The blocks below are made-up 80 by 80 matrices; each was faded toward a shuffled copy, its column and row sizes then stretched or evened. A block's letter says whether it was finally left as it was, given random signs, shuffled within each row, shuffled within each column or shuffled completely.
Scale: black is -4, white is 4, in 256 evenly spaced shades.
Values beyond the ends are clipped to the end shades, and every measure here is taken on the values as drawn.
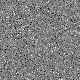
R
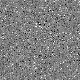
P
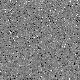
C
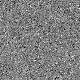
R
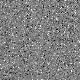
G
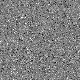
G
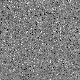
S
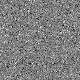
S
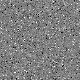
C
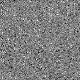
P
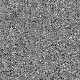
G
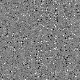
P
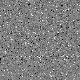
P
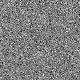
S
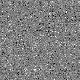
P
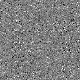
P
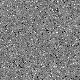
S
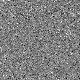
S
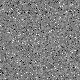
R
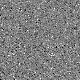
S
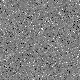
R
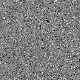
G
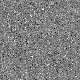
C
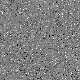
G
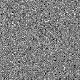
P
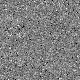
R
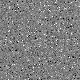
R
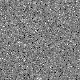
C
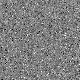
C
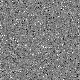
C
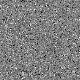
G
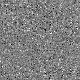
G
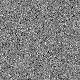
R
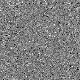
G
